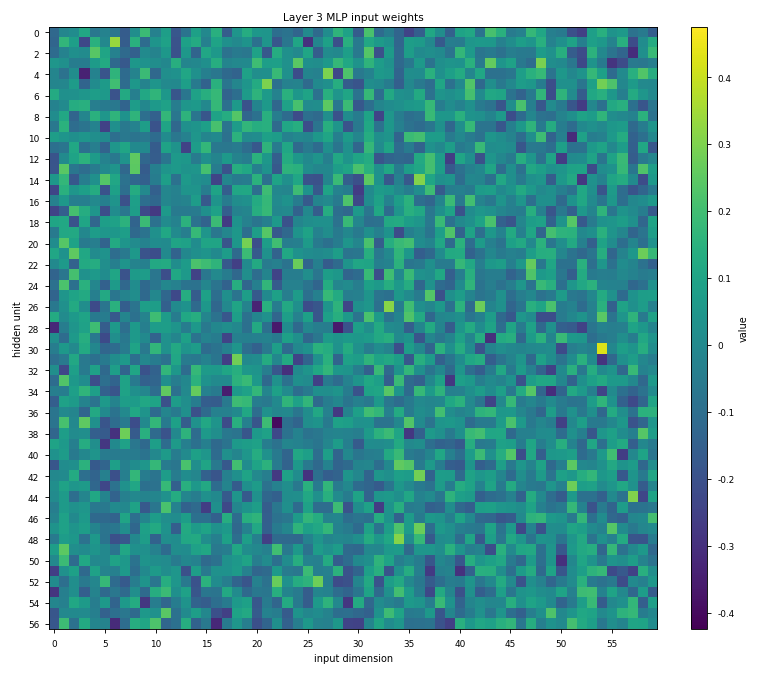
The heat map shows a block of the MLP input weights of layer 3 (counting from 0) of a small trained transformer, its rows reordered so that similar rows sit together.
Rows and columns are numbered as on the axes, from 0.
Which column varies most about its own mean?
22
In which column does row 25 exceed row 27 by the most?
37
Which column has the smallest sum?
17
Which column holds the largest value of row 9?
16
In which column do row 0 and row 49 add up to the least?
35
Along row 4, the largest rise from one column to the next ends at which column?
29
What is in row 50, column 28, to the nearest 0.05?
-0.15
